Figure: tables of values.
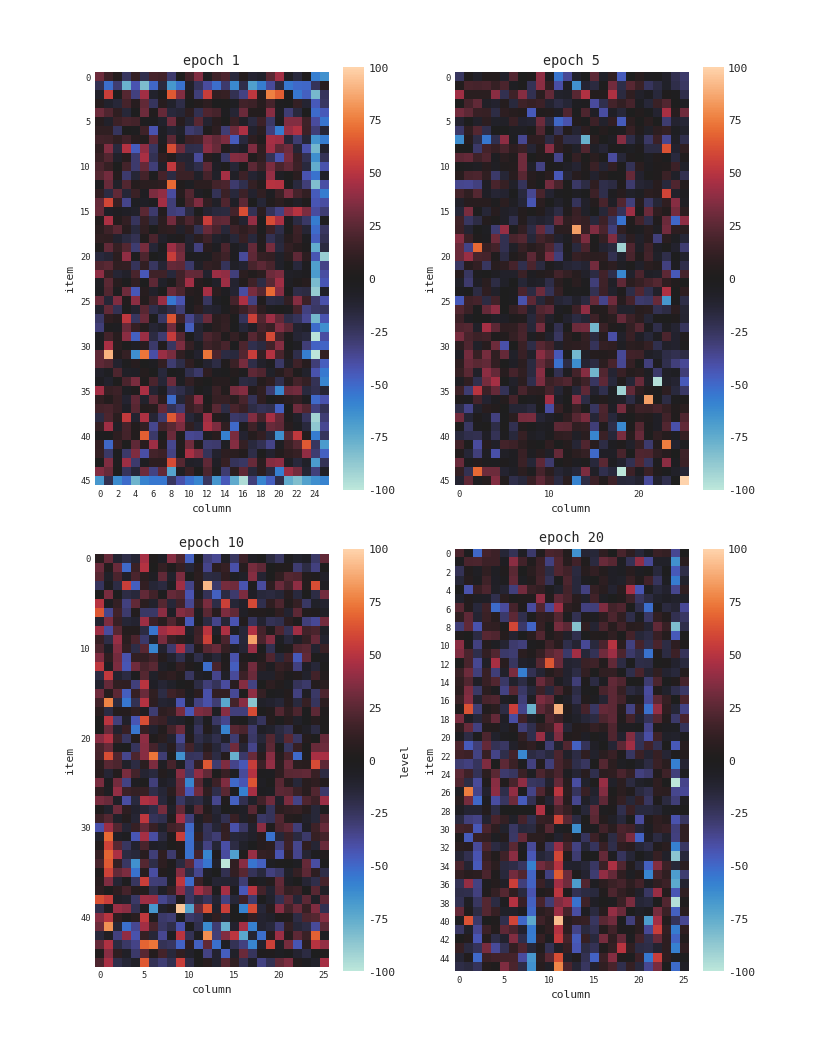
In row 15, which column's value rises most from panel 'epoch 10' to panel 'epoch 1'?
22
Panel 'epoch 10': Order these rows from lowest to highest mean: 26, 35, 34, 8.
34, 35, 26, 8
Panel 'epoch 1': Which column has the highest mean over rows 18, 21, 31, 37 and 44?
1
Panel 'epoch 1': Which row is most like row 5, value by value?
34
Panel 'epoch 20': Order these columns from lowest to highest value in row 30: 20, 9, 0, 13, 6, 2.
13, 2, 6, 20, 9, 0
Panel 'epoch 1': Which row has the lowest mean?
45
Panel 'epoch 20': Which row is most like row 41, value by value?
37
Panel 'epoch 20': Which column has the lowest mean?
24
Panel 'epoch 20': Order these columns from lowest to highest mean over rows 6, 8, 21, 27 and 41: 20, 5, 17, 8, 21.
8, 21, 5, 20, 17
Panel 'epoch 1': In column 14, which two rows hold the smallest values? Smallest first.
40, 45
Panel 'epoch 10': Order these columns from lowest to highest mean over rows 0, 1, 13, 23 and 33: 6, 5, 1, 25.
6, 25, 5, 1
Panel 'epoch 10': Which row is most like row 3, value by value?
42
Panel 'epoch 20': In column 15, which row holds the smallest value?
44
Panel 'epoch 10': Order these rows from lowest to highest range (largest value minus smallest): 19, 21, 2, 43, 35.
2, 21, 19, 35, 43
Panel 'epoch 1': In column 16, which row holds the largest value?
15
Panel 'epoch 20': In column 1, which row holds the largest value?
26
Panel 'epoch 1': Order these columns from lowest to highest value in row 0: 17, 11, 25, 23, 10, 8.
25, 8, 17, 23, 10, 11
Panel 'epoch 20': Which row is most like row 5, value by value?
28
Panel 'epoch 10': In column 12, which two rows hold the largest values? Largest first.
3, 42
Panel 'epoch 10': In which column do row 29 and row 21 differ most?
9
